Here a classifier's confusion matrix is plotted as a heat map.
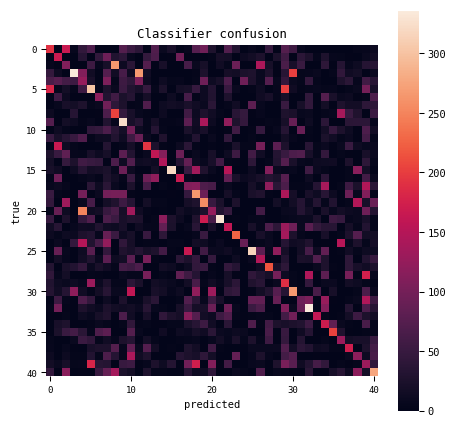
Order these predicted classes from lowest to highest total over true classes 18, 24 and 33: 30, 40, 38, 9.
40, 38, 30, 9
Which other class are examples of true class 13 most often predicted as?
14
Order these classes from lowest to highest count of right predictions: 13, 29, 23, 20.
20, 13, 29, 23
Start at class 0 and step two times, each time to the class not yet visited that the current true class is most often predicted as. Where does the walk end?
8
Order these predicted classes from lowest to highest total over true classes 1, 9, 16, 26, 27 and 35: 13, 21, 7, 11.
21, 11, 13, 7
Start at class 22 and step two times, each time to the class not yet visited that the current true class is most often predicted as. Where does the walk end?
5
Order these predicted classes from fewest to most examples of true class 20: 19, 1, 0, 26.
0, 19, 26, 1
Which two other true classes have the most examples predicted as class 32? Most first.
28, 31
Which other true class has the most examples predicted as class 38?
19
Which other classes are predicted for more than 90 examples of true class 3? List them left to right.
4, 11, 30
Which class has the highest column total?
29
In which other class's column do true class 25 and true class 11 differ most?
17
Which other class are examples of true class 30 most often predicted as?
10
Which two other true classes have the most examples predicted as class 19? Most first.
21, 9
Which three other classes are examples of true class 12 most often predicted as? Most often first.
1, 26, 28
